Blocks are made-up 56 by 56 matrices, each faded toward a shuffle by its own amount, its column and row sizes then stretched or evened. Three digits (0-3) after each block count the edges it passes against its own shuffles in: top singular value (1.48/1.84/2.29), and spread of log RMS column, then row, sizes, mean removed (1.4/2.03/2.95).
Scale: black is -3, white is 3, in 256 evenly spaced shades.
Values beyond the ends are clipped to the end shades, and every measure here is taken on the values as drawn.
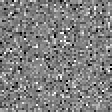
0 1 0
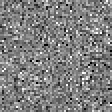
1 1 0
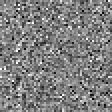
0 0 0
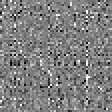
2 2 1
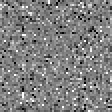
0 1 0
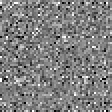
1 1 2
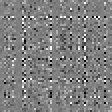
3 3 2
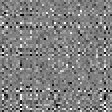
3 2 2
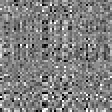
3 2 2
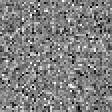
1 1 0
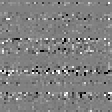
1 1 3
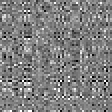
3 2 2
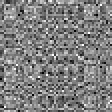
3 0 0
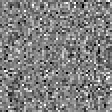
2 1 0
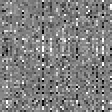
2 3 1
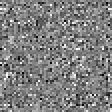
0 1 2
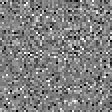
2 0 0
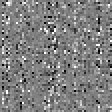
0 3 1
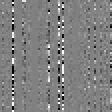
3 3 0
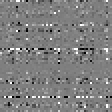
2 2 3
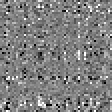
2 2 2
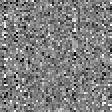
1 2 0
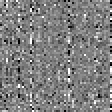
2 2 1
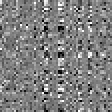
3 3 1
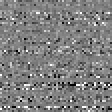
1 0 3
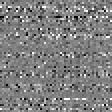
1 0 3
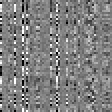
3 3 0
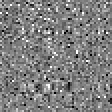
2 1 1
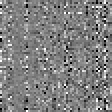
2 3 1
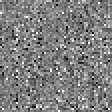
1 1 1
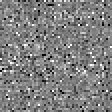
1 0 2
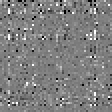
2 2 2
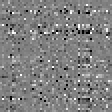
2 2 2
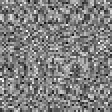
2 0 0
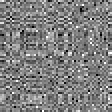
3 0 1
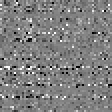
2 1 3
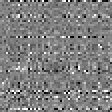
3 1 3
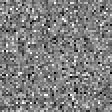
0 1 1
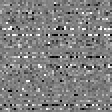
1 0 3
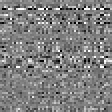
3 1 3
